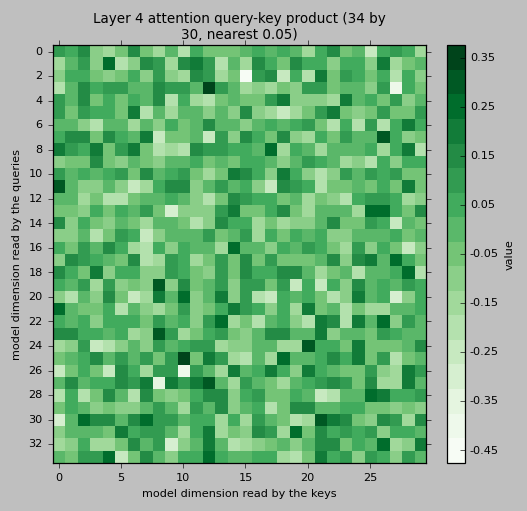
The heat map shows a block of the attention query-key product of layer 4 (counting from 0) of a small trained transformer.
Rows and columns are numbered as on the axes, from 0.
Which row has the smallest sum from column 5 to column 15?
2
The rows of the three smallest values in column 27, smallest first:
3, 20, 14
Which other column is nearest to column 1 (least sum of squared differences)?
16
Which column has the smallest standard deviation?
1
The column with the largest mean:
26
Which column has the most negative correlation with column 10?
17
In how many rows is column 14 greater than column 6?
14
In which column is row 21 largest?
0
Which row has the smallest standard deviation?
9
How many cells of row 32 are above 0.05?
7
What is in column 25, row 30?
-0.1
